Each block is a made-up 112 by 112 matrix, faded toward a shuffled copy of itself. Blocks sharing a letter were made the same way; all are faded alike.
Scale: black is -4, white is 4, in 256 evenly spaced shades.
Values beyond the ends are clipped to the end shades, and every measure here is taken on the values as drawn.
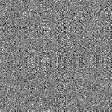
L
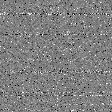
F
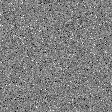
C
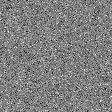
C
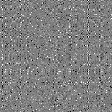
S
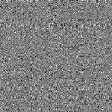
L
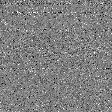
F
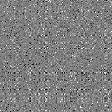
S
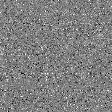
F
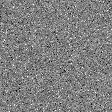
C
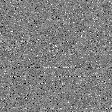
F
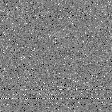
F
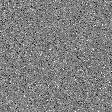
C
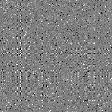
S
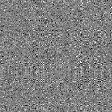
L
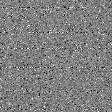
F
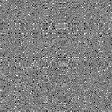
S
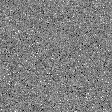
C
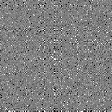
S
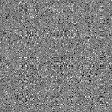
L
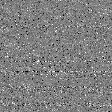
F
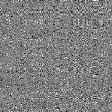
L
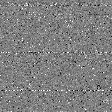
F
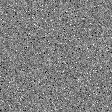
C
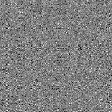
L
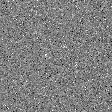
C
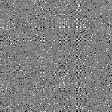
S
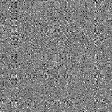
L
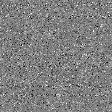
F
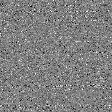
F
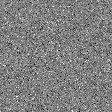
C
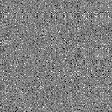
L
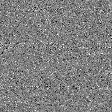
F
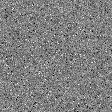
C
